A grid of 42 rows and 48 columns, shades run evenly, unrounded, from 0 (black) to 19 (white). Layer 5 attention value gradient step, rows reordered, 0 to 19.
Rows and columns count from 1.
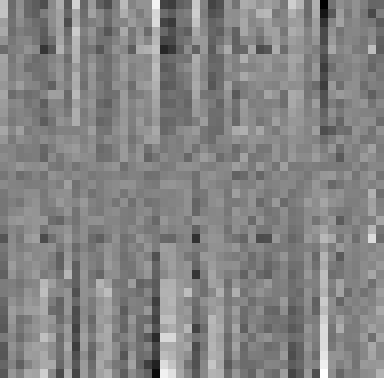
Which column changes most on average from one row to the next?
47
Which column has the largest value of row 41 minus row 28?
41
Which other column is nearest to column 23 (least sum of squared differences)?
11
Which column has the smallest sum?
25
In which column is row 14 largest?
10
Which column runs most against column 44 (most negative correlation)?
30
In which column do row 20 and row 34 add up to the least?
20
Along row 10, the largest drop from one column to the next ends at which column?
21
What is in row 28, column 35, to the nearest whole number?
9
